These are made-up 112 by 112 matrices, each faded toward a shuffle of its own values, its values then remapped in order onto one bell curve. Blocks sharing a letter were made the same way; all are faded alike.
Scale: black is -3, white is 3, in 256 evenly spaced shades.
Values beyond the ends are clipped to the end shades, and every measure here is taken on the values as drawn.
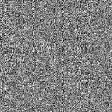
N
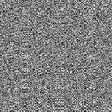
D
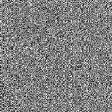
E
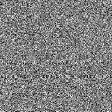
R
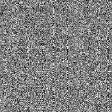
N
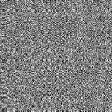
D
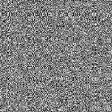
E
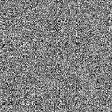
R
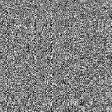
E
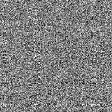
R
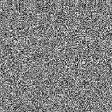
R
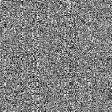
N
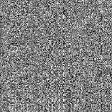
N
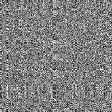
E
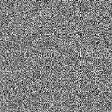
E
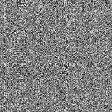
R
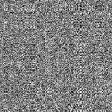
D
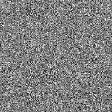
R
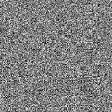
R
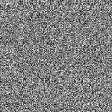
D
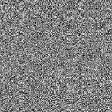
E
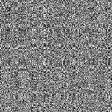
D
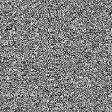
R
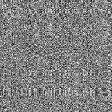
D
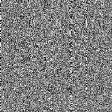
N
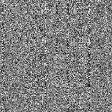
N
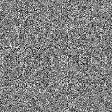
R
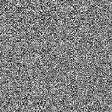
R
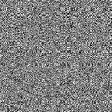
D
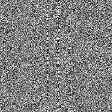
N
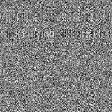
E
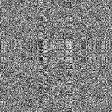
D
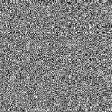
E
